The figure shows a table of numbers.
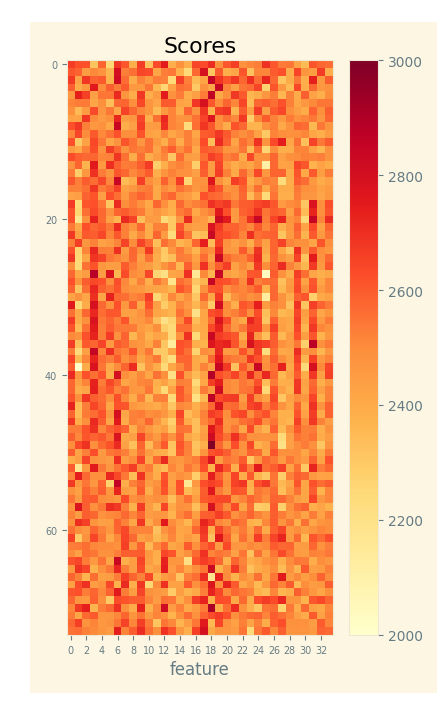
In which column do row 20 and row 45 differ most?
6
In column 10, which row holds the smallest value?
67
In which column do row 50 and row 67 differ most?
12
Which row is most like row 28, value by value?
22
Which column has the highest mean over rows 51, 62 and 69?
17
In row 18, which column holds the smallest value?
1
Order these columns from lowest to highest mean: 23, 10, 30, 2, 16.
16, 30, 10, 23, 2
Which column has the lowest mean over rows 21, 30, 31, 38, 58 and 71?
13
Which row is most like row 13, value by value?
30
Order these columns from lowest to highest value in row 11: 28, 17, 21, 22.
28, 21, 22, 17
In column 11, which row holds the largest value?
0
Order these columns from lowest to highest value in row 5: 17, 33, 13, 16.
33, 13, 16, 17
